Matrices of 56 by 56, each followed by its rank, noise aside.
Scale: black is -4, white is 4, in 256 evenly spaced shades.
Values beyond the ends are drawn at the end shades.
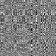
three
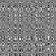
four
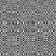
two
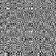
four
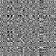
four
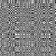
three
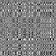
two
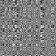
three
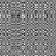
two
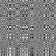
two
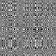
two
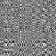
five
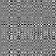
two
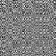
four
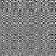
two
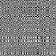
two
